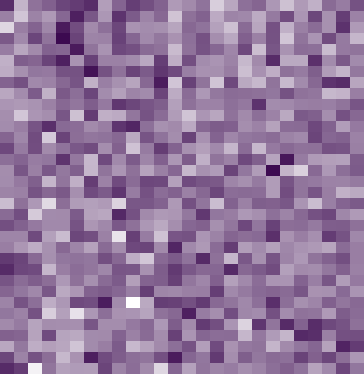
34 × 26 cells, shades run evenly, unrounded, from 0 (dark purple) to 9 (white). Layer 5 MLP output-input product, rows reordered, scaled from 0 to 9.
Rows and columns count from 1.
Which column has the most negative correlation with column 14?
4
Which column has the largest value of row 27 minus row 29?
14
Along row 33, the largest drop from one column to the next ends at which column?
7
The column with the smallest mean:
25
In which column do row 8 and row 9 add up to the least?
12
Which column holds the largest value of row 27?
5
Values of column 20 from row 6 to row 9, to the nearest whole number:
1 6 4 4
